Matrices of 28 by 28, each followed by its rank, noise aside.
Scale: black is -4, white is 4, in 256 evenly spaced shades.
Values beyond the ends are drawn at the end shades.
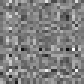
three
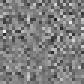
five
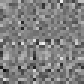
four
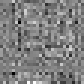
five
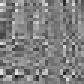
three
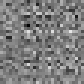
four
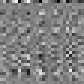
three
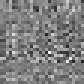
five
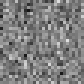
six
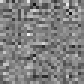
six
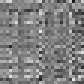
three
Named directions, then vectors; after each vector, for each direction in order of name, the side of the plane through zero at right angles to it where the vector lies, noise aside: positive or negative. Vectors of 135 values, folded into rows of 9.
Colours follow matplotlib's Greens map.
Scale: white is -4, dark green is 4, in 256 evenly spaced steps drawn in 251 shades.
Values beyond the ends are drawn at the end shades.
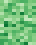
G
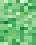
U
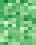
negative, negative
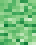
positive, negative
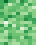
negative, negative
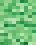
positive, negative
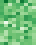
negative, negative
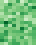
positive, positive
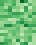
positive, negative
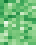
negative, negative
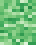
negative, positive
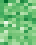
negative, negative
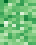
negative, negative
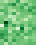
positive, positive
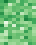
negative, negative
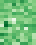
positive, negative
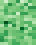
positive, positive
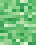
negative, positive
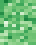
negative, negative
